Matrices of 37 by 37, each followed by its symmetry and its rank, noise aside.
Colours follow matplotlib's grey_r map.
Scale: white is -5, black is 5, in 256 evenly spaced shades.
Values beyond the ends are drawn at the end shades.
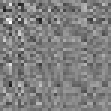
no symmetry, rank three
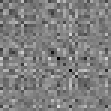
symmetric, rank three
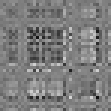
symmetric, rank two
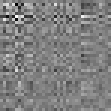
no symmetry, rank two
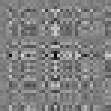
no symmetry, rank two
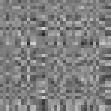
antisymmetric, rank two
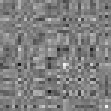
symmetric, rank three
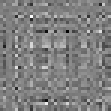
no symmetry, rank three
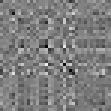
symmetric, rank three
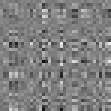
antisymmetric, rank two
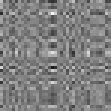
no symmetry, rank two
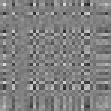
symmetric, rank one
